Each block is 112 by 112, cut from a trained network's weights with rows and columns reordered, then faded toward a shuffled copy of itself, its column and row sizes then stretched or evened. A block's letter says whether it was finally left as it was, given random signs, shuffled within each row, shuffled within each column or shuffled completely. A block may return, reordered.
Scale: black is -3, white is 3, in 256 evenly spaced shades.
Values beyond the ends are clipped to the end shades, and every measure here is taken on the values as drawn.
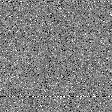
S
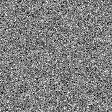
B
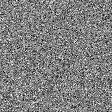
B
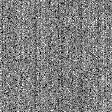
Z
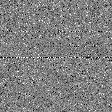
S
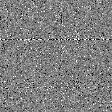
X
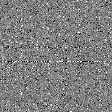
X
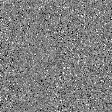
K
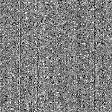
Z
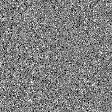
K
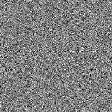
Z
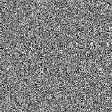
Z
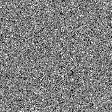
K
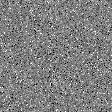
K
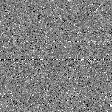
S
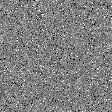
K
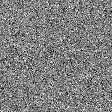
B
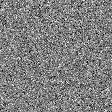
B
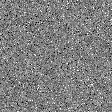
B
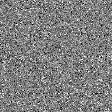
X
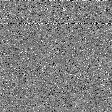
S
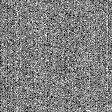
K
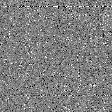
X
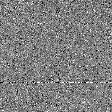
X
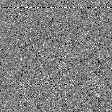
Z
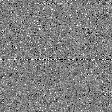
Z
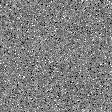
B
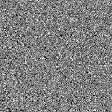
Z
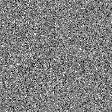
K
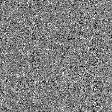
X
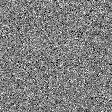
B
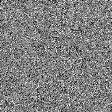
X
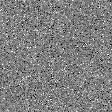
K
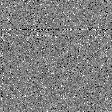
X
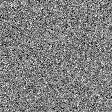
B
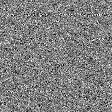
S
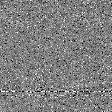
Z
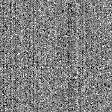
Z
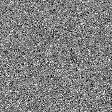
S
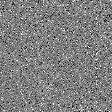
K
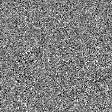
X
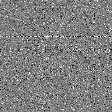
Z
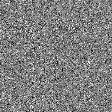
X
